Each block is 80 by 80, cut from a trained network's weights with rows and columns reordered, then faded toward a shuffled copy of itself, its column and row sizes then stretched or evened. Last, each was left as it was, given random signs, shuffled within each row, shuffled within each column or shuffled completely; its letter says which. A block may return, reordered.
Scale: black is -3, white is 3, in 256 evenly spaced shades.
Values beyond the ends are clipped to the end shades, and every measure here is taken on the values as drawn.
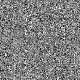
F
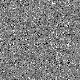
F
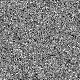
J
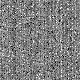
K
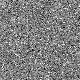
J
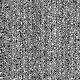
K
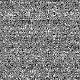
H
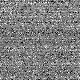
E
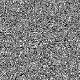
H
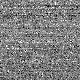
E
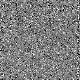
F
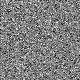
J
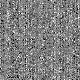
H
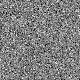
J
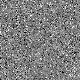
K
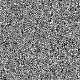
F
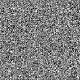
H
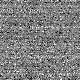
E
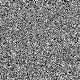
E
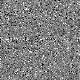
F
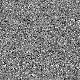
E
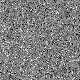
J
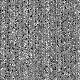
K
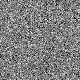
E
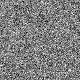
J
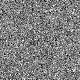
E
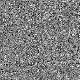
F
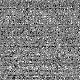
H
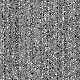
K
